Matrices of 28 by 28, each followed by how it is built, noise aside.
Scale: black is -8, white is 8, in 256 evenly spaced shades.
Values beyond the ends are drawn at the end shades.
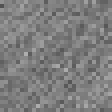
Hankel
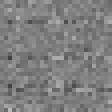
low rank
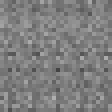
repeating columns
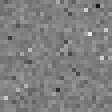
sparse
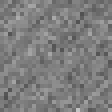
Hankel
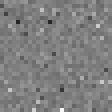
sparse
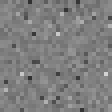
sparse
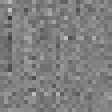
low rank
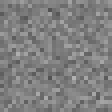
repeating columns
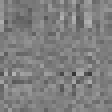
low rank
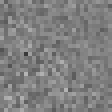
lower triangular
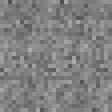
repeating columns
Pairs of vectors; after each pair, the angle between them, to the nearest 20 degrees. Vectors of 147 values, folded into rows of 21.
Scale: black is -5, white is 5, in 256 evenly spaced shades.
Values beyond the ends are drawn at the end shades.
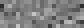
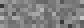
60 degrees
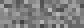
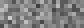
100 degrees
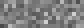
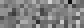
100 degrees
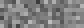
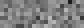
80 degrees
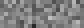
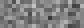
140 degrees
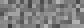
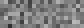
20 degrees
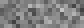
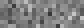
60 degrees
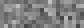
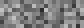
60 degrees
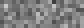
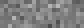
80 degrees
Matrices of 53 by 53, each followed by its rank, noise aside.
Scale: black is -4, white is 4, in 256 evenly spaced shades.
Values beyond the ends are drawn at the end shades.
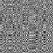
five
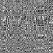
five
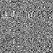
seven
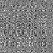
four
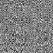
eight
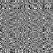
four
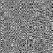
seven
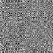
five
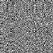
seven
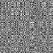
five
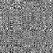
eight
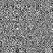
seven
